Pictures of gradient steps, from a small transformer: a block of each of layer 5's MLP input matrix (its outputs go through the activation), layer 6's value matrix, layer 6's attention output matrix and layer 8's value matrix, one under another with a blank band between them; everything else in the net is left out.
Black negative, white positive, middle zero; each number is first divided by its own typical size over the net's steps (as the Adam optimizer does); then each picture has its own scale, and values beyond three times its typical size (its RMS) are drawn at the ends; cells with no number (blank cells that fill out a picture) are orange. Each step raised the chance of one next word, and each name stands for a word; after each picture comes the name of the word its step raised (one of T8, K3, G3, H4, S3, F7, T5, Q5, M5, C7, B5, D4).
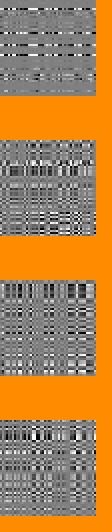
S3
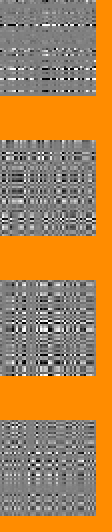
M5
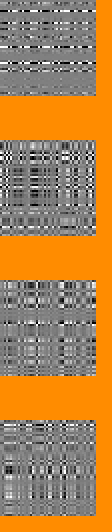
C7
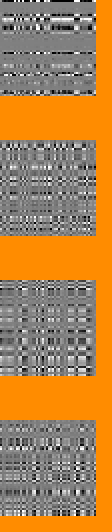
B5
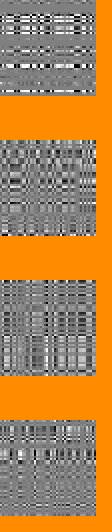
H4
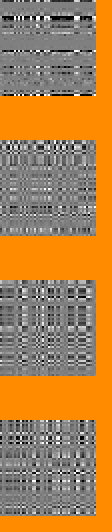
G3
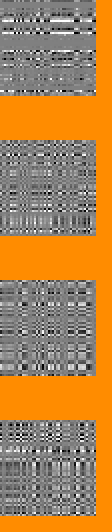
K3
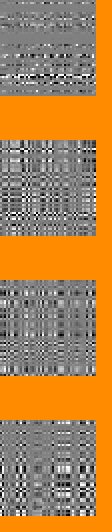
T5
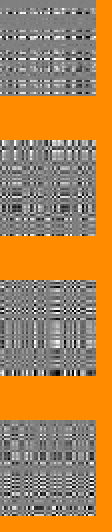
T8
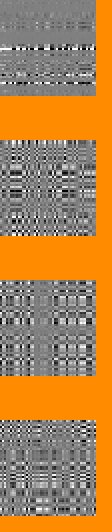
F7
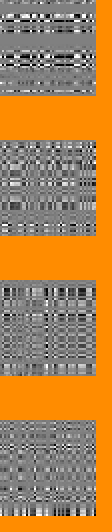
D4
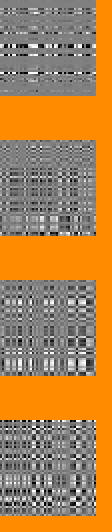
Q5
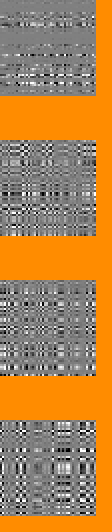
K3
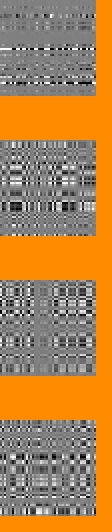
D4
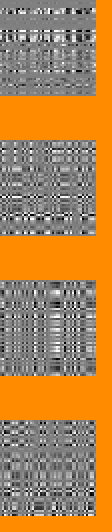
T5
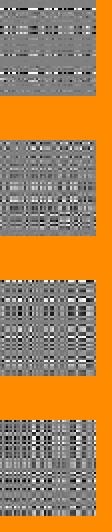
G3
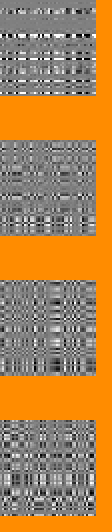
Q5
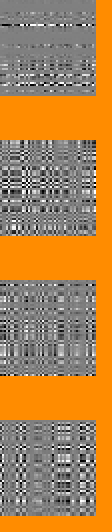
M5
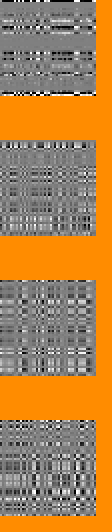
Q5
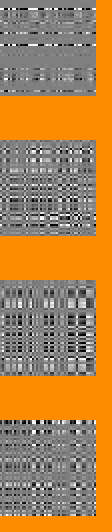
T5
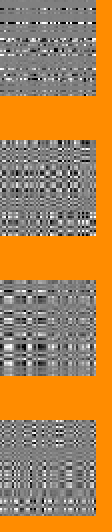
F7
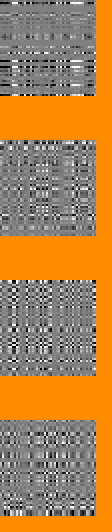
G3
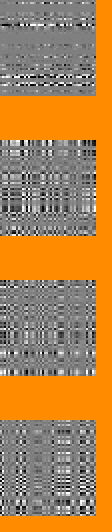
T8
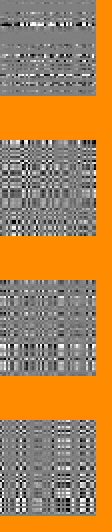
F7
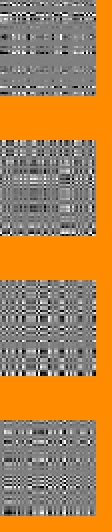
T8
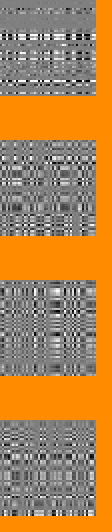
D4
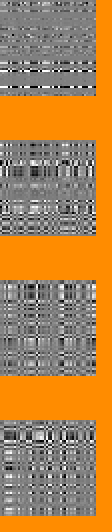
S3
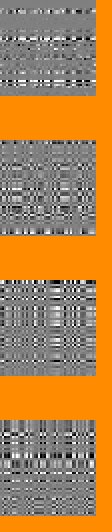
G3
